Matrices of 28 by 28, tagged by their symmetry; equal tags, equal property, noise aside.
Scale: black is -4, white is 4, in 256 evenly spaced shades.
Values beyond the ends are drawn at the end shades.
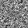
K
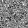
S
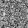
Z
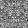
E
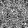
E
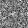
Z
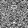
E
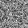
Z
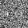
Z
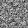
K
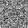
E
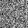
Z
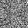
Z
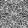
E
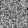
S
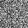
Z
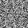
K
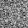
Z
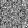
Z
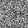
Z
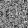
Z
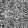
Z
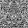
E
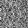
Z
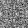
Z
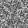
K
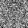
E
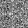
Z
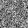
K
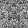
E
